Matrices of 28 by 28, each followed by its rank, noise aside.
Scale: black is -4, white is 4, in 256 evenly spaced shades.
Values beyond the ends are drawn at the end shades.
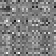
three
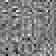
four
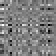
two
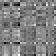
two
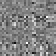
four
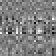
three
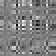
two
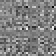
four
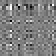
two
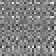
three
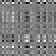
one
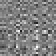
three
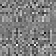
four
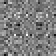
four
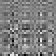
two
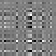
one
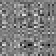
three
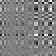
one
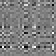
two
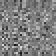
four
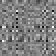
three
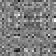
four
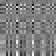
one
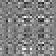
two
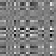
one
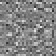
four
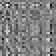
three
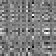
three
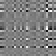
one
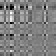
one
